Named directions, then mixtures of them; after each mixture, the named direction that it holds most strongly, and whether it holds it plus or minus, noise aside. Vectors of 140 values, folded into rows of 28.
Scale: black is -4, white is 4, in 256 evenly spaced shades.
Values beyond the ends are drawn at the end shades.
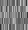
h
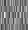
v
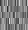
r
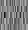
v, minus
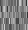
r, plus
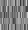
h, minus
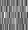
h, plus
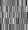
h, plus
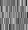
h, plus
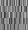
v, minus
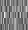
v, plus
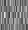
v, plus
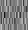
v, minus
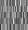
v, minus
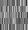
h, plus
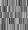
r, minus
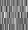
h, plus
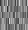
r, plus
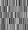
r, minus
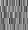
r, minus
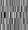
v, minus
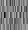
v, minus
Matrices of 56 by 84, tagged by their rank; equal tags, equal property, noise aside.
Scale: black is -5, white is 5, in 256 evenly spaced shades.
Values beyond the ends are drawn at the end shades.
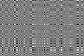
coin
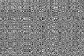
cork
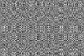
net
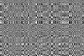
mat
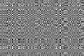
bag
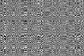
bag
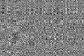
cork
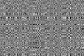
bag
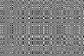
mat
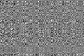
cork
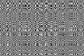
mat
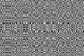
bag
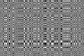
coin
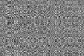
net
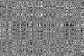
net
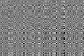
mat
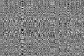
cork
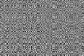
net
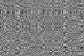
bag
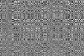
bag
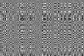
mat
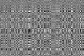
mat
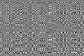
net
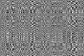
bag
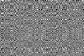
net
